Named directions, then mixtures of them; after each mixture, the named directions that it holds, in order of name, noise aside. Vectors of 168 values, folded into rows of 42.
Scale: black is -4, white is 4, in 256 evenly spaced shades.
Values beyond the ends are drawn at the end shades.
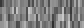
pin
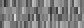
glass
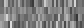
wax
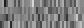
glass, wax.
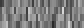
pin.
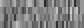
glass, pin, wax.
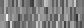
wax.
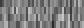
pin.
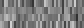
wax.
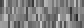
pin, wax.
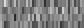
glass.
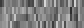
glass, pin, wax.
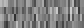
glass, pin.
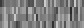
glass, pin, wax.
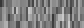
pin.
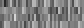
glass.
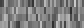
pin, wax.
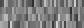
pin, wax.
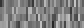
pin, wax.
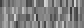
glass, pin, wax.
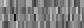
glass, pin.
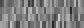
pin, wax.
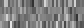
wax.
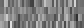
wax.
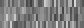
glass, wax.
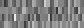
glass.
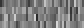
glass, pin, wax.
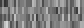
glass, pin, wax.
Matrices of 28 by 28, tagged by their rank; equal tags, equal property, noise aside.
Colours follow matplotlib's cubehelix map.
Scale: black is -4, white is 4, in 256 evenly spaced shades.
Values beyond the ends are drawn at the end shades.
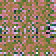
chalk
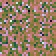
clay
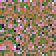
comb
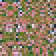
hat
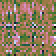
clay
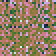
clay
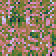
hat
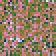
comb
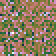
hat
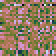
chalk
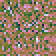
comb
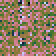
hat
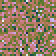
hat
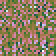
hat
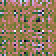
chalk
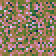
comb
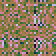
chalk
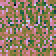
comb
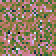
comb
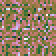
hat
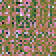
hat
